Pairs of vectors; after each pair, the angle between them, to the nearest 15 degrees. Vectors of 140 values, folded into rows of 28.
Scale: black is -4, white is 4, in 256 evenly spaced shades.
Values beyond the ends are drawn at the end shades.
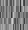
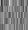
105 degrees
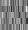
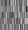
150 degrees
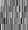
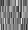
150 degrees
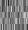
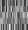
45 degrees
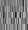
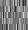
60 degrees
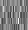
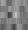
75 degrees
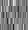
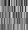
90 degrees
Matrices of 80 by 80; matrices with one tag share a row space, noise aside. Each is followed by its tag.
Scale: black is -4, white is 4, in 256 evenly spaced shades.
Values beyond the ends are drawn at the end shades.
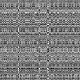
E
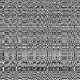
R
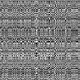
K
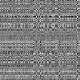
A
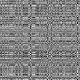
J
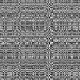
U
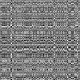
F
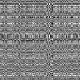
U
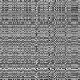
K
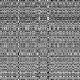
E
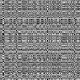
R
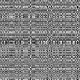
J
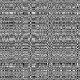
J
